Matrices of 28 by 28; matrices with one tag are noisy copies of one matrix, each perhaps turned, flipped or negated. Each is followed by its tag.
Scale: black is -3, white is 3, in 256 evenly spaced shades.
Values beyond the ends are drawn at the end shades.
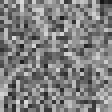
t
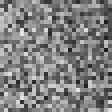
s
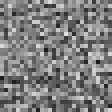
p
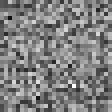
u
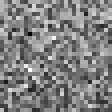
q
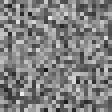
u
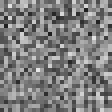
p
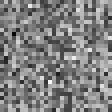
p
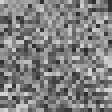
t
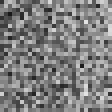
s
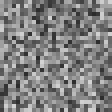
t
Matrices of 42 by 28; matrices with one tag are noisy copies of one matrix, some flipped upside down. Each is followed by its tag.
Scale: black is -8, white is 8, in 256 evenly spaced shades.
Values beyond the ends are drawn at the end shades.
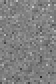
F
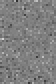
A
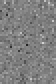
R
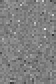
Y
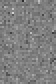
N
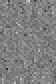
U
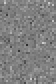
R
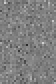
R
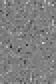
R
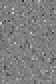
N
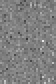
R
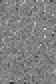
Y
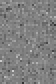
N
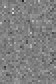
N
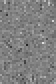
R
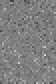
Y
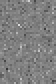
U
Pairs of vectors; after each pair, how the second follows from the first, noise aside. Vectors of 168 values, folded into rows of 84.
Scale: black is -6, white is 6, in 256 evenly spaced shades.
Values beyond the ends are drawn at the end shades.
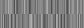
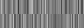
shuffled.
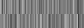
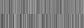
wrapped around, negated, shrunk.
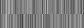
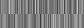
shuffled.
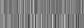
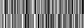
wrapped around, scaled up.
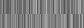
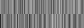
shuffled.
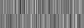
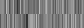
shuffled.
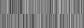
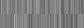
wrapped around, negated, shrunk.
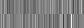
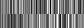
wrapped around, scaled up.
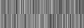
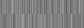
wrapped around, negated, shrunk.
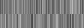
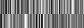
wrapped around, scaled up.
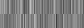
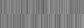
reversed, shrunk.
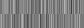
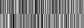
wrapped around, scaled up.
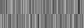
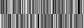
scaled up.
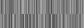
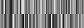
scaled up.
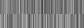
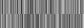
shuffled.
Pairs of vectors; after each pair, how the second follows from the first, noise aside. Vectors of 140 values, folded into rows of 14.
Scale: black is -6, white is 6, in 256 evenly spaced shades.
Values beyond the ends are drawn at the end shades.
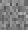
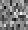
scaled up.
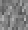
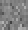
wrapped around, negated, partly zeroed.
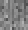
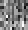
scaled up.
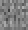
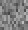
shuffled.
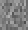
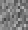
shuffled.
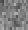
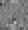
wrapped around, negated, partly zeroed.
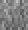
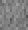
wrapped around, negated, shrunk.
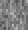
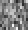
scaled up.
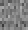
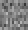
reversed.
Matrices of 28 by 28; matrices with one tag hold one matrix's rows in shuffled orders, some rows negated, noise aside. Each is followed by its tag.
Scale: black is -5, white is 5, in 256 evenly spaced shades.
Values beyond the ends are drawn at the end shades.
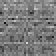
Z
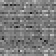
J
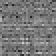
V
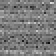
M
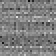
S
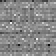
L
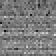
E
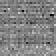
M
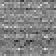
J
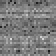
L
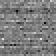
J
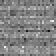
M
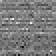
V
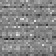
V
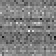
S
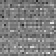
M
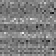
M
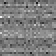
E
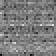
Z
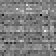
J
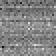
S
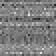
S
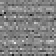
Z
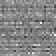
S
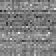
L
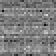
J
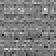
J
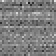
S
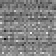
E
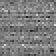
M
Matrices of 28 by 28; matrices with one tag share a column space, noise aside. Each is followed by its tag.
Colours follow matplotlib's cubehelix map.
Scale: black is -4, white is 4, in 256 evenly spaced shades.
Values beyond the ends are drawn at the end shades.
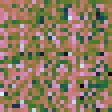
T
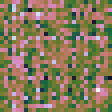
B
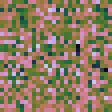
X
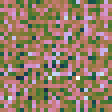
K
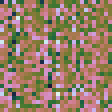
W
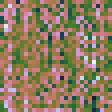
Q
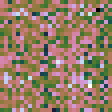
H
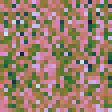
H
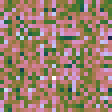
B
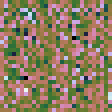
B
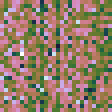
B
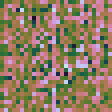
X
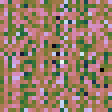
H
